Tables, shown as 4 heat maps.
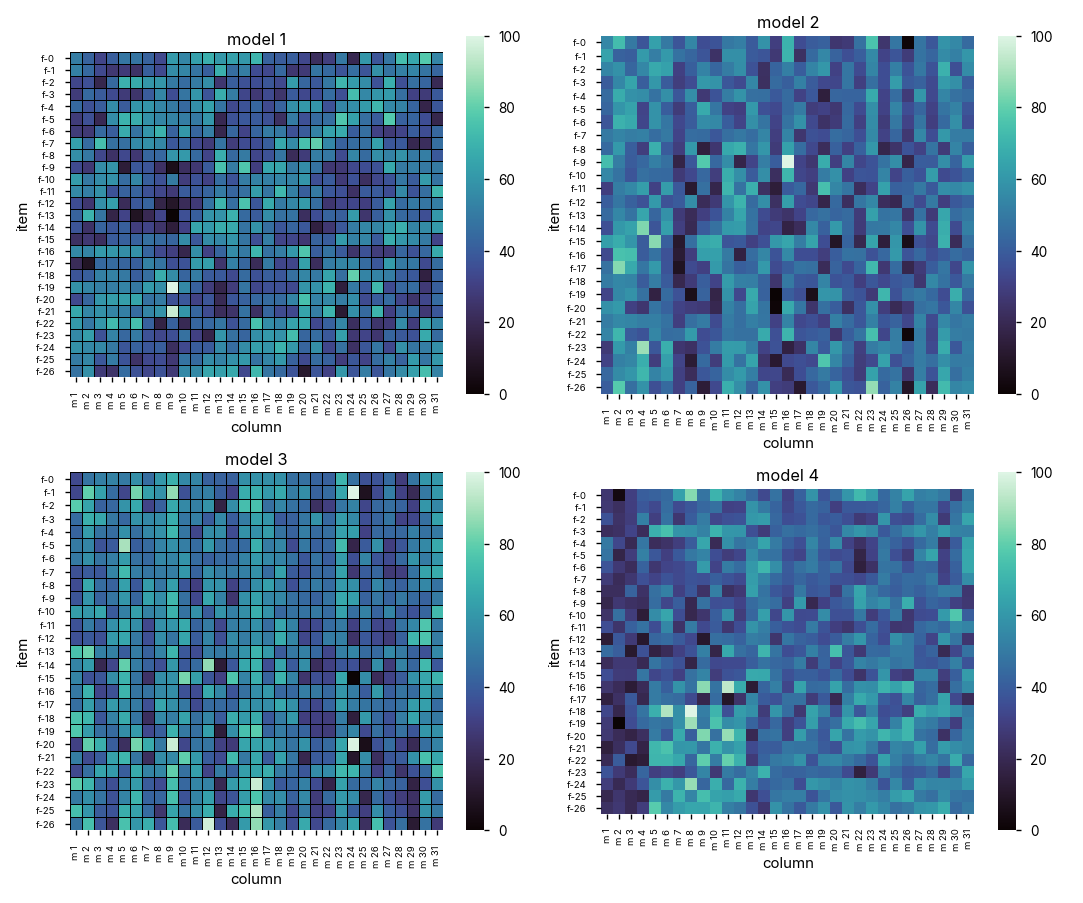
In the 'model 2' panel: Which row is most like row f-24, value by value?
f-11
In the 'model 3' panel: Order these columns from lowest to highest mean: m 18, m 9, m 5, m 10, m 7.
m 7, m 10, m 18, m 5, m 9
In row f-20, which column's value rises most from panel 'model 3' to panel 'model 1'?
m 5
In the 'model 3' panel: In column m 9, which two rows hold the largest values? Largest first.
f-20, f-1
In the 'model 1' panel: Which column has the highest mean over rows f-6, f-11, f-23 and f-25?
m 18
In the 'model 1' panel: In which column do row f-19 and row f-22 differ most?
m 9
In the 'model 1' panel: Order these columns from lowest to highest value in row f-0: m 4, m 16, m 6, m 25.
m 4, m 6, m 25, m 16
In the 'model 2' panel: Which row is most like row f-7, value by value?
f-21
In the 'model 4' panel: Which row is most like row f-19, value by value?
f-0
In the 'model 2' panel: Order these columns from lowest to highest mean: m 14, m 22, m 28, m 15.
m 15, m 22, m 28, m 14
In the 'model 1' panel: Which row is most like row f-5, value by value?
f-2
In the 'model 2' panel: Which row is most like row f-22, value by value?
f-0
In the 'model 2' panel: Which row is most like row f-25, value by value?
f-13
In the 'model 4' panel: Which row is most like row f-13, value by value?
f-4
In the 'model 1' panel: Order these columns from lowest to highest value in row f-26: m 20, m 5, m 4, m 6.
m 20, m 4, m 6, m 5
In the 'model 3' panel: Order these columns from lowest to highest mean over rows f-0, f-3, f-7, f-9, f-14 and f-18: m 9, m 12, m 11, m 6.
m 11, m 6, m 12, m 9
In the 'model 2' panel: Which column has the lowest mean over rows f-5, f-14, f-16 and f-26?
m 7
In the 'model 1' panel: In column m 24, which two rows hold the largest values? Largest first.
f-18, f-3
